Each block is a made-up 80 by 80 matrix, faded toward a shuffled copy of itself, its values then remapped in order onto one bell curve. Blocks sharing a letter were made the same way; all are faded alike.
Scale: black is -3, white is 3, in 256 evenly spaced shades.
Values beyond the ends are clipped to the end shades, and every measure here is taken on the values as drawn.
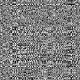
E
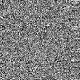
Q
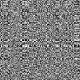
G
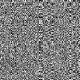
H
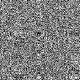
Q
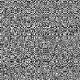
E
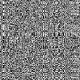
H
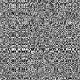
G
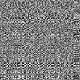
G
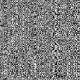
H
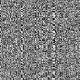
H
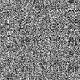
Q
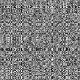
E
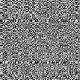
G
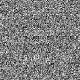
Q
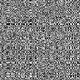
G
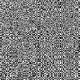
E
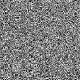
Q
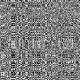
G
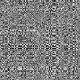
E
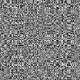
E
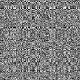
G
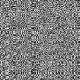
G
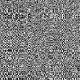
E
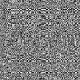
G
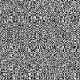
G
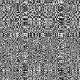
E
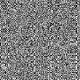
H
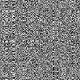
H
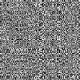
E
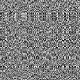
G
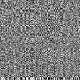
G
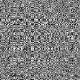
E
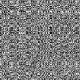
G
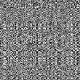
G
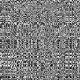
E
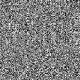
Q
